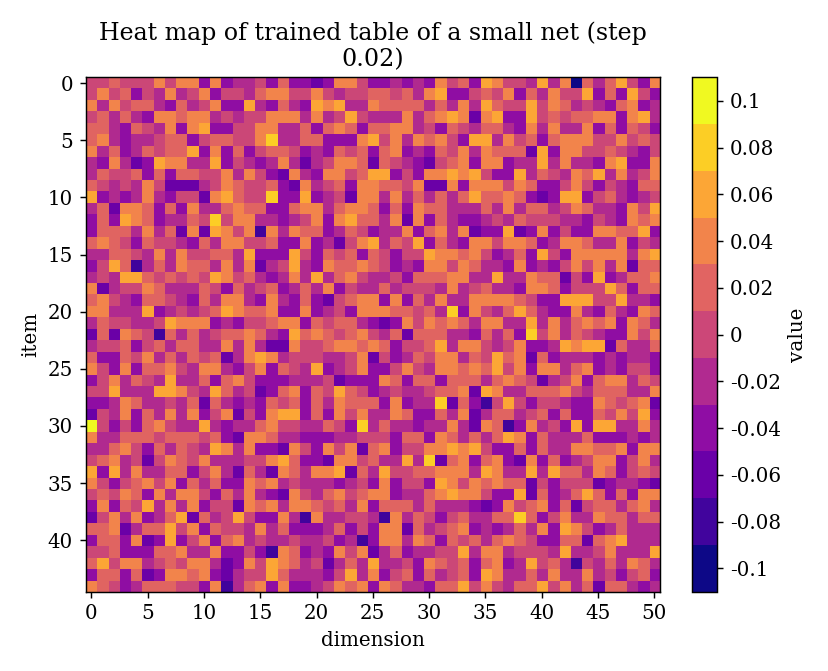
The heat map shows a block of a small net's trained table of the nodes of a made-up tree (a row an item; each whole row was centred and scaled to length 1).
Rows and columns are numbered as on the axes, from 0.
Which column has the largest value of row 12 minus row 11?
11
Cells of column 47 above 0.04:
4
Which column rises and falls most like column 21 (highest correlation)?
26
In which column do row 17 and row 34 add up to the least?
16
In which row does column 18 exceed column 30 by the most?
29
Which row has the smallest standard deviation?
18
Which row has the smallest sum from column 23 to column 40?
30
